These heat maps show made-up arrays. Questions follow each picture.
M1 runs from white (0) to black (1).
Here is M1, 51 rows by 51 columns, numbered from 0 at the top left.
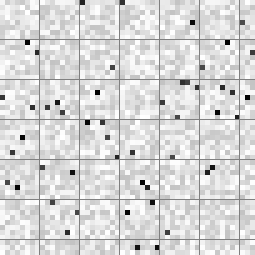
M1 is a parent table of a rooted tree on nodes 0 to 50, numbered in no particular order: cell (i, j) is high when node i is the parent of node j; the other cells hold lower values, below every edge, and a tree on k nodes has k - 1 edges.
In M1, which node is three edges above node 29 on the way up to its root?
0
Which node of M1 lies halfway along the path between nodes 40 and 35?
19
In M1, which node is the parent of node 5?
8
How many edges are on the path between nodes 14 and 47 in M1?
4
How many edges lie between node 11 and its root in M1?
5
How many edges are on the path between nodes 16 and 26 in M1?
8
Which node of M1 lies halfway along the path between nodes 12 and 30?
13
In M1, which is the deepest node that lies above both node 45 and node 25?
33
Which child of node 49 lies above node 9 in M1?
27
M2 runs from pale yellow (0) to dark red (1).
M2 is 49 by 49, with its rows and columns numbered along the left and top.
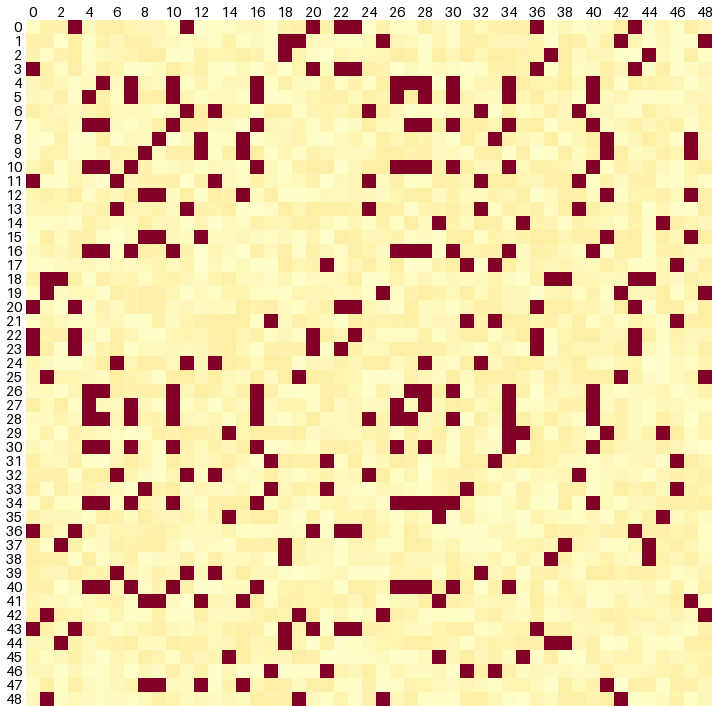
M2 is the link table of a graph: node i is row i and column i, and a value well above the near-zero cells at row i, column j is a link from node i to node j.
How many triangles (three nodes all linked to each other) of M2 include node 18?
5
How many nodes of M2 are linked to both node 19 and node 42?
3
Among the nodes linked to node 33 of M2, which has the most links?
node 8
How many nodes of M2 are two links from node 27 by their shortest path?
4
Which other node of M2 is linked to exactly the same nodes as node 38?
node 2
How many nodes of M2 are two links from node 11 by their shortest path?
7
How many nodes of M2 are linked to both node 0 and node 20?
5
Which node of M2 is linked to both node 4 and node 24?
node 28
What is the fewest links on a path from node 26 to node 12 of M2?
4
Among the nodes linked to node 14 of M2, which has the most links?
node 29
